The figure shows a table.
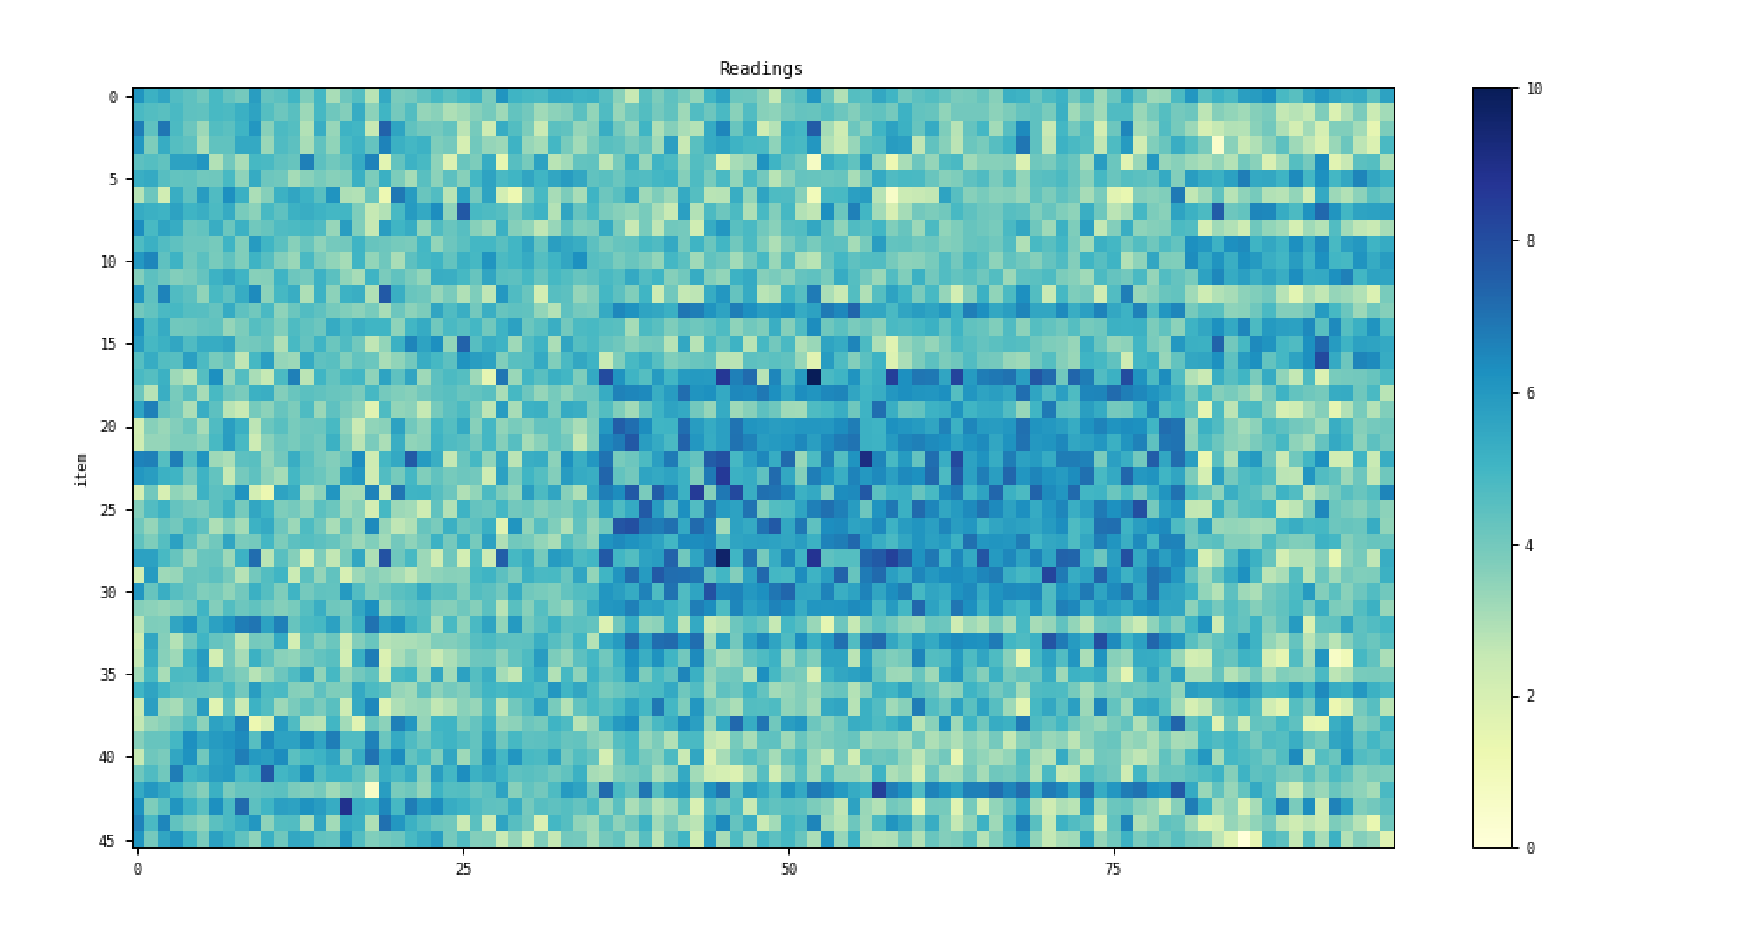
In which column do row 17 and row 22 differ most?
52
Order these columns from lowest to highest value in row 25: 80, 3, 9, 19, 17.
17, 3, 19, 9, 80
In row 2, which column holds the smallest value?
95
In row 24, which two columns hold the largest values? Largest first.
43, 46
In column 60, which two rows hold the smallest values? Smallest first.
43, 41
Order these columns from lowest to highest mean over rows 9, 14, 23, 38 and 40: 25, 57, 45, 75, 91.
25, 91, 75, 57, 45
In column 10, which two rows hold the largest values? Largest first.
41, 39
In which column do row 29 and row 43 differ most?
16
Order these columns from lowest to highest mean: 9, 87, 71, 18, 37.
18, 87, 9, 37, 71
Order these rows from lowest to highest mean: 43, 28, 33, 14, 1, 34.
1, 34, 43, 14, 33, 28
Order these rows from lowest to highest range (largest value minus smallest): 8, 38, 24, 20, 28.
8, 20, 38, 24, 28
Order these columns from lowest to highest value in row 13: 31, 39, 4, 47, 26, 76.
31, 26, 4, 76, 39, 47
